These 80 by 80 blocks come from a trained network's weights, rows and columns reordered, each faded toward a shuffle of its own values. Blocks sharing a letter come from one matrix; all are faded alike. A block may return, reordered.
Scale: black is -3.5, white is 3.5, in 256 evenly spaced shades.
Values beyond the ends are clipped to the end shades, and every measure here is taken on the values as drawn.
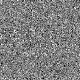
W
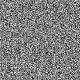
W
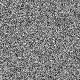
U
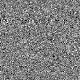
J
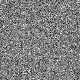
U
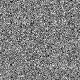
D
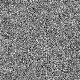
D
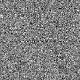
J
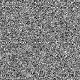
W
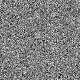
D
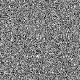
W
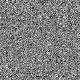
J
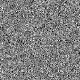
W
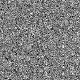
W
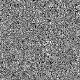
W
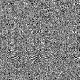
J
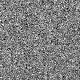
U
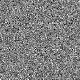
W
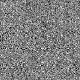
J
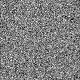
D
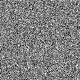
U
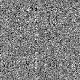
W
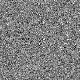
W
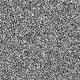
D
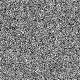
U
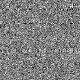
J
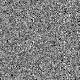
W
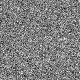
U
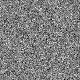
D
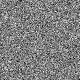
U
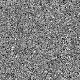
W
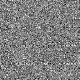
W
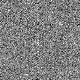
W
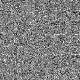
W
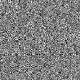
J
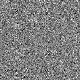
W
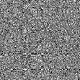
J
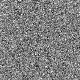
D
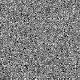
W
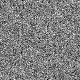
D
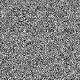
J
